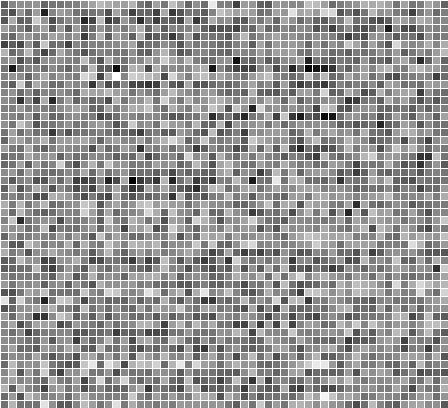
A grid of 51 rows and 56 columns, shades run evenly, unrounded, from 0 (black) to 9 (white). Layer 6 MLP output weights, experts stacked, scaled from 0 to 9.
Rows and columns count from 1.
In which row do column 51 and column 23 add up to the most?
46
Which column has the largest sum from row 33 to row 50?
50
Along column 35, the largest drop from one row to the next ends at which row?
39
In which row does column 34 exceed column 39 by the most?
9
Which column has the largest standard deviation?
41
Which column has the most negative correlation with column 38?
36
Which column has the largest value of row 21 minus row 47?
8
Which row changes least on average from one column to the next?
7
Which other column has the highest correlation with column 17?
25
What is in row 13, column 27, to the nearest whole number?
6
